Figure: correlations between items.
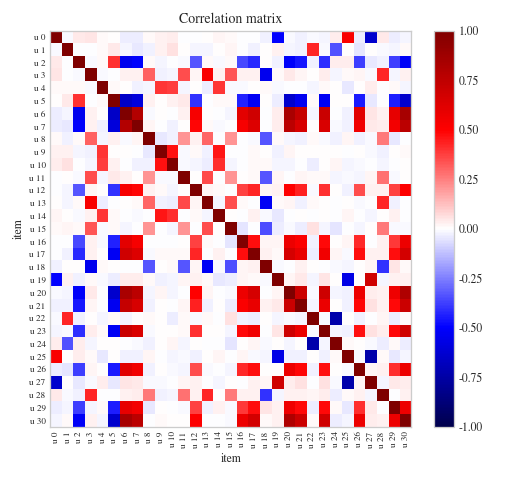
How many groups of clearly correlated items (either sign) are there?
5
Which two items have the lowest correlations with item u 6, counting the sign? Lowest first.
u 5, u 2
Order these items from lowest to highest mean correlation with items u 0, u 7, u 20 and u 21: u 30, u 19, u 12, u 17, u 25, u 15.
u 19, u 15, u 25, u 12, u 17, u 30
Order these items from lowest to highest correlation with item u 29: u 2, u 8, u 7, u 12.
u 2, u 8, u 12, u 7
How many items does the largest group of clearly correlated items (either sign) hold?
13
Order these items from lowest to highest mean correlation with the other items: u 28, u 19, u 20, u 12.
u 19, u 28, u 12, u 20
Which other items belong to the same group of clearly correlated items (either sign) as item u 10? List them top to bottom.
u 4, u 9, u 14
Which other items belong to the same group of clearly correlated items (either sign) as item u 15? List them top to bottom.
u 3, u 8, u 11, u 13, u 18, u 28
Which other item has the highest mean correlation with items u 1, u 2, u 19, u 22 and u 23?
u 27
